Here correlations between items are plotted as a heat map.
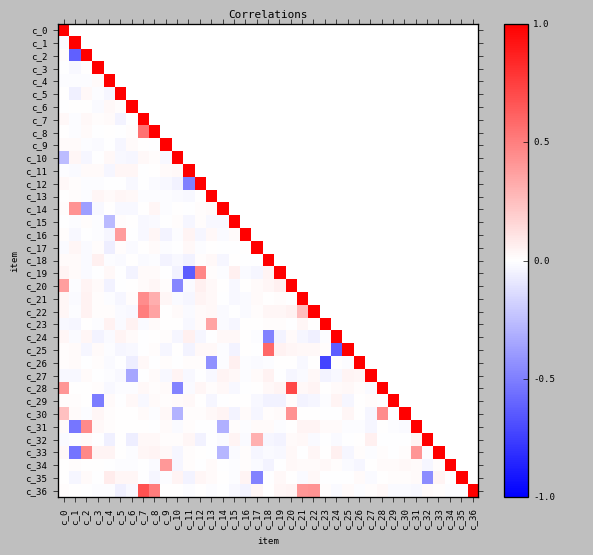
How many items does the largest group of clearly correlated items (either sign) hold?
5
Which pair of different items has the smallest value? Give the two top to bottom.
c_23, c_26
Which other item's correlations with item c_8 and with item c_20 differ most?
c_28
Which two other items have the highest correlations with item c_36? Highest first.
c_7, c_8
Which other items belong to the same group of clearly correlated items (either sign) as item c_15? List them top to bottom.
c_4
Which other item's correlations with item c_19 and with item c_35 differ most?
c_11
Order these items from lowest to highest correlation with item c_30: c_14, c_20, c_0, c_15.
c_15, c_14, c_0, c_20
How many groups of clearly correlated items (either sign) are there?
12
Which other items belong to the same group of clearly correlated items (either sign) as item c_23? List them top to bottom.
c_13, c_26
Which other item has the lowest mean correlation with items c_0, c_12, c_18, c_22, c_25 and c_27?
c_24
